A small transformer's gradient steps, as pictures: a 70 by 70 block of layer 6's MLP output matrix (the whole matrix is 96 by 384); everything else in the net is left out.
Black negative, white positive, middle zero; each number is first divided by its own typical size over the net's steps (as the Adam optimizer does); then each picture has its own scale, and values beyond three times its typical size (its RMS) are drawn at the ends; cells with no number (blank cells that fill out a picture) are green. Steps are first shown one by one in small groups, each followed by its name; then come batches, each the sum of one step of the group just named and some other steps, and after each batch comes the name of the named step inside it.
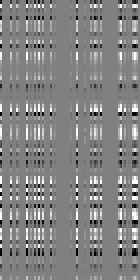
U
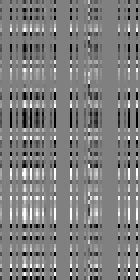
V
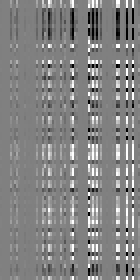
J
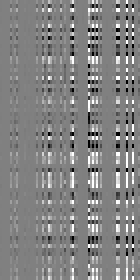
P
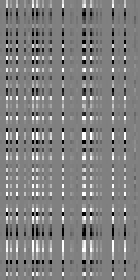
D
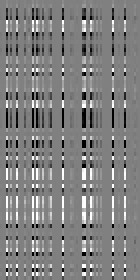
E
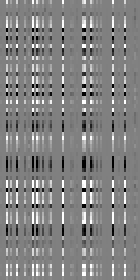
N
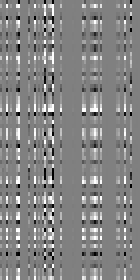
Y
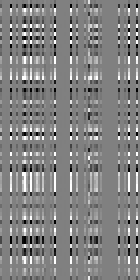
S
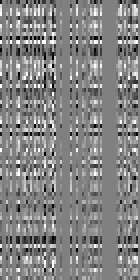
S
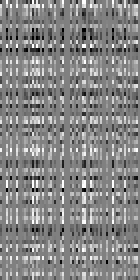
N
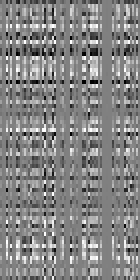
S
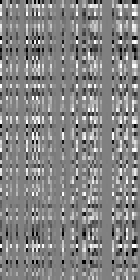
D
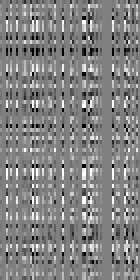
E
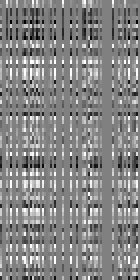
S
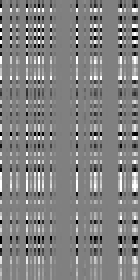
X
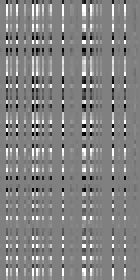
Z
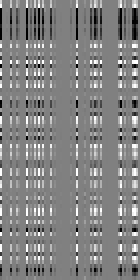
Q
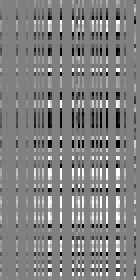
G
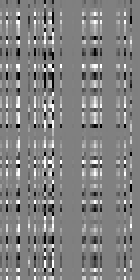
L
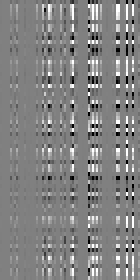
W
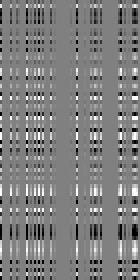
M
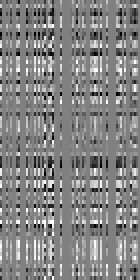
Q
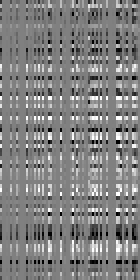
M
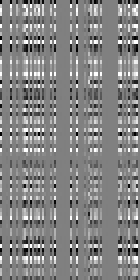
X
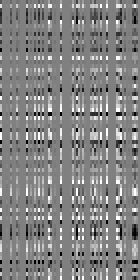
M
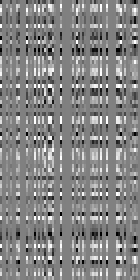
X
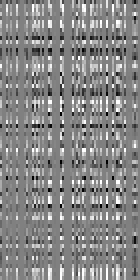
Z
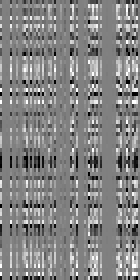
W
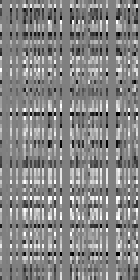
G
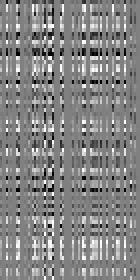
Z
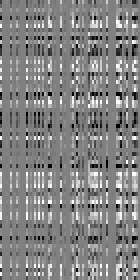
X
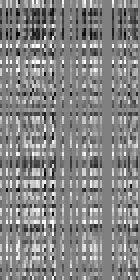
Q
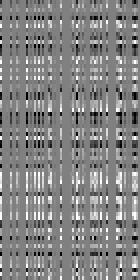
X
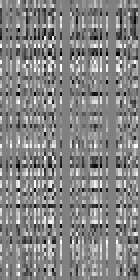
Q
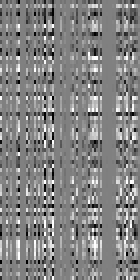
M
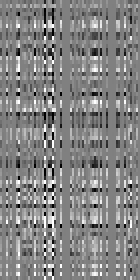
G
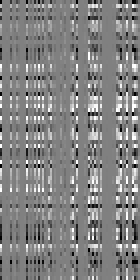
M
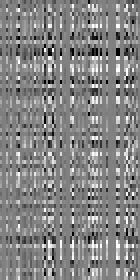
W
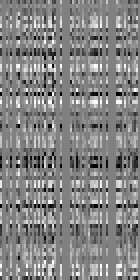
L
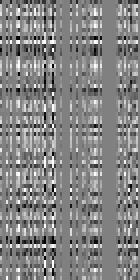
L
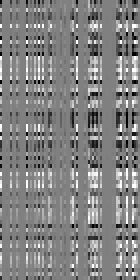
X
